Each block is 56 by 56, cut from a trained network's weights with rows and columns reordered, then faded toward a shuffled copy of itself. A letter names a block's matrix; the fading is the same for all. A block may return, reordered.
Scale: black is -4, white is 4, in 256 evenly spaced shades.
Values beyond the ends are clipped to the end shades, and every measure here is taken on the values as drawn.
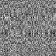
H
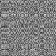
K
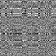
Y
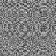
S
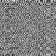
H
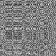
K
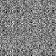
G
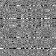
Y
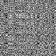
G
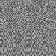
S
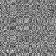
S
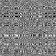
Y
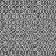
K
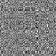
H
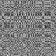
K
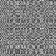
K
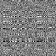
Y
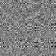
Y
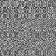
H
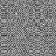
K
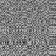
K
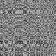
K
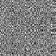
H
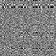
Y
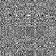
G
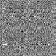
G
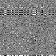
Y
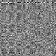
G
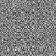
H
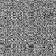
G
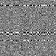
Y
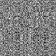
G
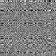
Y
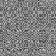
S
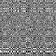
Y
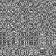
S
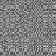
K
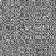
S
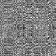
H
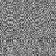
H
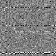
Y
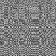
K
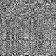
G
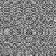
S
